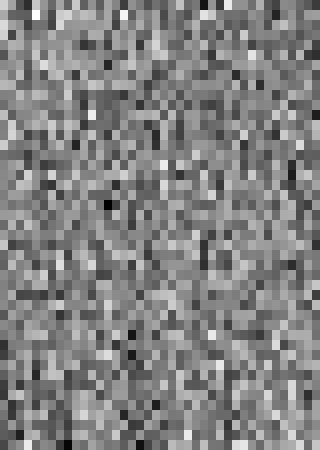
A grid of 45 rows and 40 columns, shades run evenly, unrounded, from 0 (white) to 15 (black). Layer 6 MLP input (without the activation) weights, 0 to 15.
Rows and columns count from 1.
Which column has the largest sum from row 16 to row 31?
38
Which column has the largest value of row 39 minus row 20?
3
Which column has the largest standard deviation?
37
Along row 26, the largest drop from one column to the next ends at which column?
27
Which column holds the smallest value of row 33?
36
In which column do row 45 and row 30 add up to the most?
18
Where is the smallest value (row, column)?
2, 5
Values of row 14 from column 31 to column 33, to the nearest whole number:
3 8 7
